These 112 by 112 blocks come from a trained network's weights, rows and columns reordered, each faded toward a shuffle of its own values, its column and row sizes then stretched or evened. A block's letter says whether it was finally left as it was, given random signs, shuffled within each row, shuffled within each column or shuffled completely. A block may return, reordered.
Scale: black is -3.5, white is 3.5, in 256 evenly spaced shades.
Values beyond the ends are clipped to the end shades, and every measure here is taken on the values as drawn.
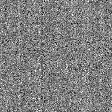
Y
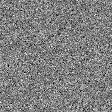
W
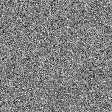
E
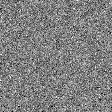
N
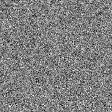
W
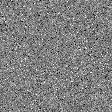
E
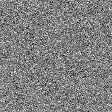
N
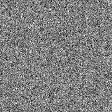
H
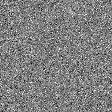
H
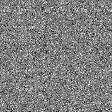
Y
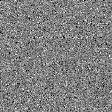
Y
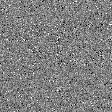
N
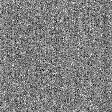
H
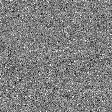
W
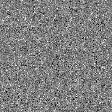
Y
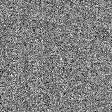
H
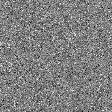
H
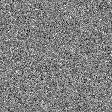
E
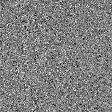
H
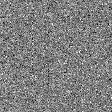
H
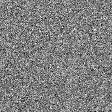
N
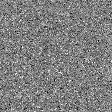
W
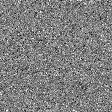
W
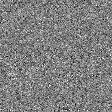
W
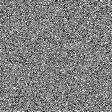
W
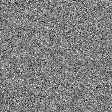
W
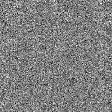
Y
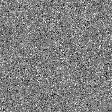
H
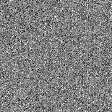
H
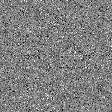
Y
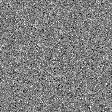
H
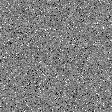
E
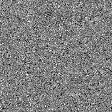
Y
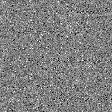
Y
